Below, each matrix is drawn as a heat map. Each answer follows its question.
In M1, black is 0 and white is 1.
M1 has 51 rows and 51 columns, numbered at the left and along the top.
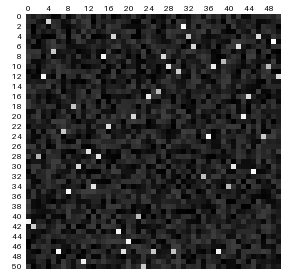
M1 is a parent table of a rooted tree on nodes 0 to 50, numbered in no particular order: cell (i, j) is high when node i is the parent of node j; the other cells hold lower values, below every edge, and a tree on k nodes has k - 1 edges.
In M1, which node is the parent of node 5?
7
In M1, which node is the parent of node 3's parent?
27
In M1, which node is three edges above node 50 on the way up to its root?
8
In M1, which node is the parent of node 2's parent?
10
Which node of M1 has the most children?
47
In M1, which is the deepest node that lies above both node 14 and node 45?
28
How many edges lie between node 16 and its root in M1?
3
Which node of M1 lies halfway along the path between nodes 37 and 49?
30
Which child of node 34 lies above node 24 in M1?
40
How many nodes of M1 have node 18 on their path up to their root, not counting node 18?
2
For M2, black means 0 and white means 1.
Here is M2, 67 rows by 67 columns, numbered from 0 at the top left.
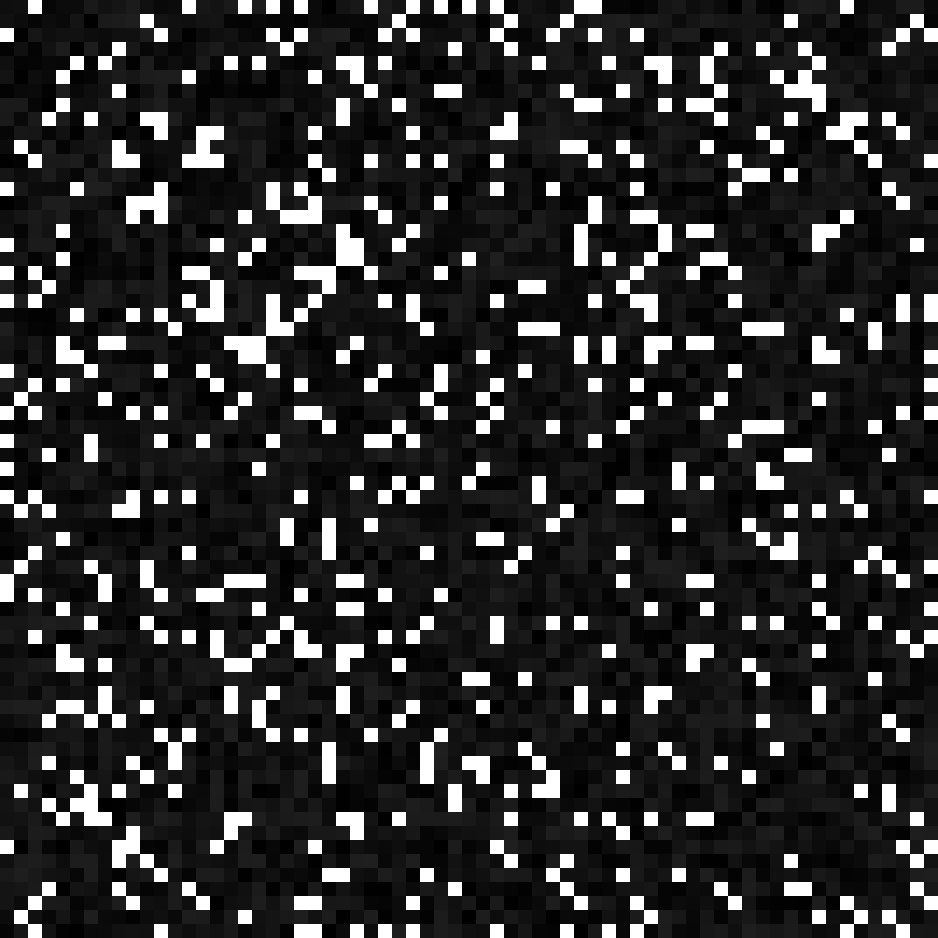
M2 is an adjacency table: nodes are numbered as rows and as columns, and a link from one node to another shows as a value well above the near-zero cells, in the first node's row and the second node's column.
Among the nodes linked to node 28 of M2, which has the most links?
node 58
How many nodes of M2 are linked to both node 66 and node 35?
7
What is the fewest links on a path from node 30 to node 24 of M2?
2
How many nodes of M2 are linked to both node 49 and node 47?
3
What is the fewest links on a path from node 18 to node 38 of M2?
2
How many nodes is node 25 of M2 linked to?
12
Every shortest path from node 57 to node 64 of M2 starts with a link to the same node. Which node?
node 5
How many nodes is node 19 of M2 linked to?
12
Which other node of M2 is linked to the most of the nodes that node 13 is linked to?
node 2
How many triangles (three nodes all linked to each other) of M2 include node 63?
8
